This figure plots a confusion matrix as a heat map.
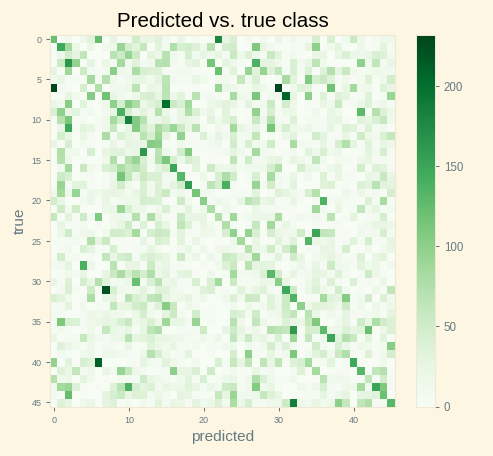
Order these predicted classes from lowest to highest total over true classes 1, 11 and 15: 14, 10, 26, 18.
26, 18, 10, 14
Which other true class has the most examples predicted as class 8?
4
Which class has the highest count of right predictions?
10
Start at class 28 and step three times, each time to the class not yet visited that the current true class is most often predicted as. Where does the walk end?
6
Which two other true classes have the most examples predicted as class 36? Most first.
20, 32
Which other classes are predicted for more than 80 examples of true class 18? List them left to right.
1, 23, 27
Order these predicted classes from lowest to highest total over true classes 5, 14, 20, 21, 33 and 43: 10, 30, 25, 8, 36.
30, 25, 8, 10, 36
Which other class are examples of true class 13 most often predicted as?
14
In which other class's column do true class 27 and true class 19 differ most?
3
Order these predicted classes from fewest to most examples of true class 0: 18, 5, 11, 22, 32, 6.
18, 32, 5, 11, 6, 22
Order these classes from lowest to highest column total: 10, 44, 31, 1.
31, 44, 1, 10
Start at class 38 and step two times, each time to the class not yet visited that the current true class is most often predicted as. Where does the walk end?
32
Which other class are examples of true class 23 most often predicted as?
29
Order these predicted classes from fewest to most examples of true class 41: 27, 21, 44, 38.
38, 27, 21, 44
